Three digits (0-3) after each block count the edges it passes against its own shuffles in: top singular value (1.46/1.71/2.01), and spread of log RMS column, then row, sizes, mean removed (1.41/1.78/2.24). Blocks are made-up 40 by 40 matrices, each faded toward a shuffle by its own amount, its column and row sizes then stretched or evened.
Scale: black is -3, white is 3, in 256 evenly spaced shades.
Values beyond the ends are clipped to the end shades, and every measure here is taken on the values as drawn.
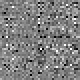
1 1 2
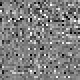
1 2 3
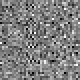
1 1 2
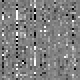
2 3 0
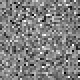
1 0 0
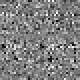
0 1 3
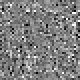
1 1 0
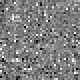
0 1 0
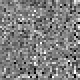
1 2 1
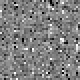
0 2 0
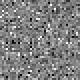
1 1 0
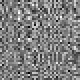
3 3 0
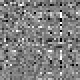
2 2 2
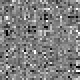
1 3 2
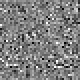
1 0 1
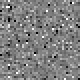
0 0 0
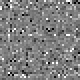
0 0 2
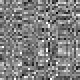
3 2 0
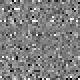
0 0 3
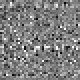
1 0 2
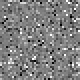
1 0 0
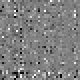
0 2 2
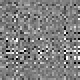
3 3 3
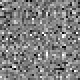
2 0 1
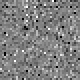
1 1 0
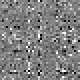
2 3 2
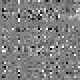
0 3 3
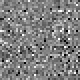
2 1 2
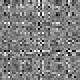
3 3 3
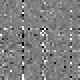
2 3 2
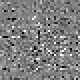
1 1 3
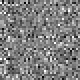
2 0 2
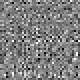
3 1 2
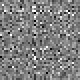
2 2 1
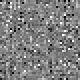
0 1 0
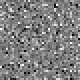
0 1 0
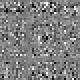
0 3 3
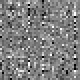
2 3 0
